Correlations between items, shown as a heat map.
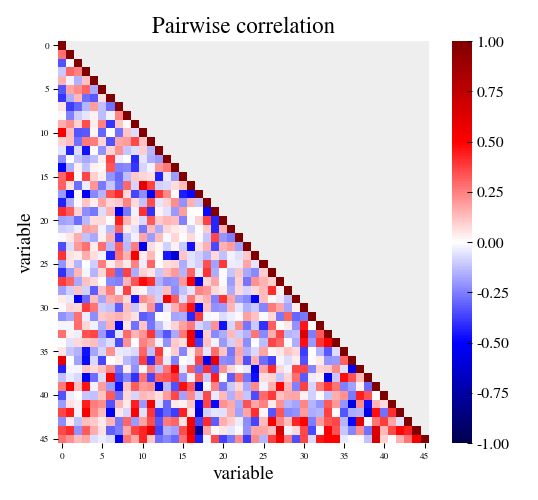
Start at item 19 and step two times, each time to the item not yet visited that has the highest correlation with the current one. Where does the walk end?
0
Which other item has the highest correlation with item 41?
11
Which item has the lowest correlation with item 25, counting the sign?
32
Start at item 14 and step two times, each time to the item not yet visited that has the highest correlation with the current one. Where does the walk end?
43
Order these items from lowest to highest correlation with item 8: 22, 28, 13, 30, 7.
22, 13, 30, 7, 28
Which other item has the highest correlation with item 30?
33
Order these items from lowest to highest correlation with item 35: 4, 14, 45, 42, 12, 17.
42, 4, 45, 14, 17, 12
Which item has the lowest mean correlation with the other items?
17
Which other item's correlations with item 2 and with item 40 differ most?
29
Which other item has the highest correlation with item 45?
39
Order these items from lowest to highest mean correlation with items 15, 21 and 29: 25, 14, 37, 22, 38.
22, 38, 25, 14, 37
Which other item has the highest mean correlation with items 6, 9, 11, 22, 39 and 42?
44
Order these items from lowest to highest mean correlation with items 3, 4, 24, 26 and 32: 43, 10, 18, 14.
14, 10, 18, 43
